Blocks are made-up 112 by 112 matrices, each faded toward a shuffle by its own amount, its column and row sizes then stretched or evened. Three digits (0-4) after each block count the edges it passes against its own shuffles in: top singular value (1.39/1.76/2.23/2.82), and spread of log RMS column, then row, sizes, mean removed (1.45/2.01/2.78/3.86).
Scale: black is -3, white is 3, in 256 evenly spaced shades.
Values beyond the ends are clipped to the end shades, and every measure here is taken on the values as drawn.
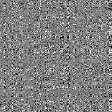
3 3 3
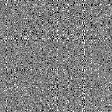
3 3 2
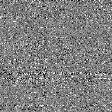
1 1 3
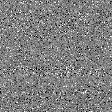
2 0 2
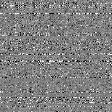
2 0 4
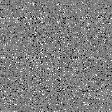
2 1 2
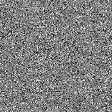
1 1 1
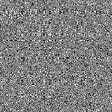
3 1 2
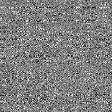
3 1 3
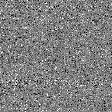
1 0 1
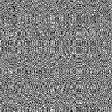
4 0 1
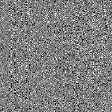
2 3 0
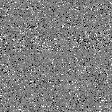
0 1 2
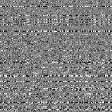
4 0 4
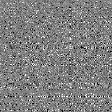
3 2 3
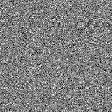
3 0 1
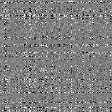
3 3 4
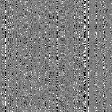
4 4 0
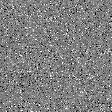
0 0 1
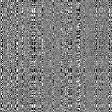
4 4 1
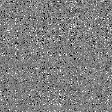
0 2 2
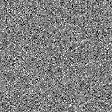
2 1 0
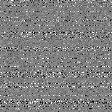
1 0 4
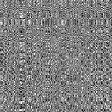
4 3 0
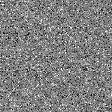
1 0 1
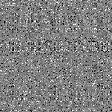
3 0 2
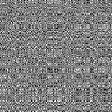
4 0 3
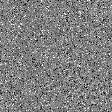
1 1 0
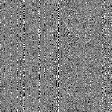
3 4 0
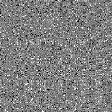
3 1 1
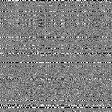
4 0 4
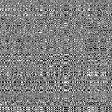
4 1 4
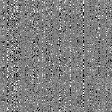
3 4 1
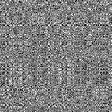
4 1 2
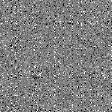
1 3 2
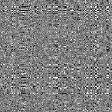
4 3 3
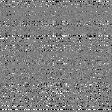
3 1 4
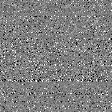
1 1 3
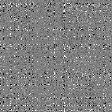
2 3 3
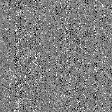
1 3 0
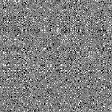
3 2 2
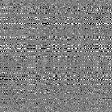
4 2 4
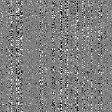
2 4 2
